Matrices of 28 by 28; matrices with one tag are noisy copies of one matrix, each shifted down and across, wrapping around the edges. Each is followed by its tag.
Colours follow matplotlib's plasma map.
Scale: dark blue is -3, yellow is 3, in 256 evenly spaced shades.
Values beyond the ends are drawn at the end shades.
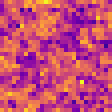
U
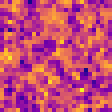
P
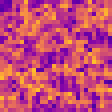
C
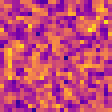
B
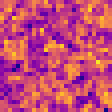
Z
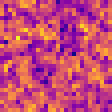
Z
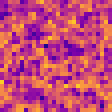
C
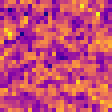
C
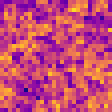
U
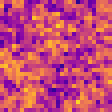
U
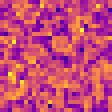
B
